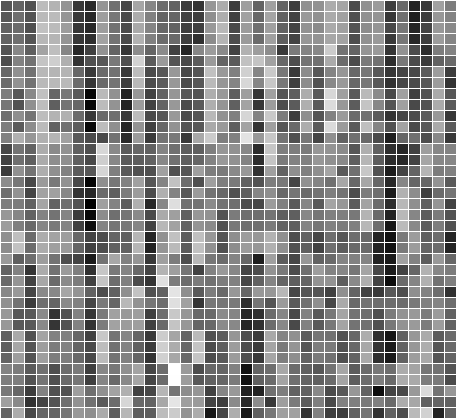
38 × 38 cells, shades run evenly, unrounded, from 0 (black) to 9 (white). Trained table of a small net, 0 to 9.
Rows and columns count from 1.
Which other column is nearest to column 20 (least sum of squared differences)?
24
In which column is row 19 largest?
15
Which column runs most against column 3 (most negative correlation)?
11
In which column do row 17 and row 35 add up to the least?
8
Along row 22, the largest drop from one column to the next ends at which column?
13
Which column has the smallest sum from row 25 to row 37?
21
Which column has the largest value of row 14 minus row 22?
9
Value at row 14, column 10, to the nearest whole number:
5
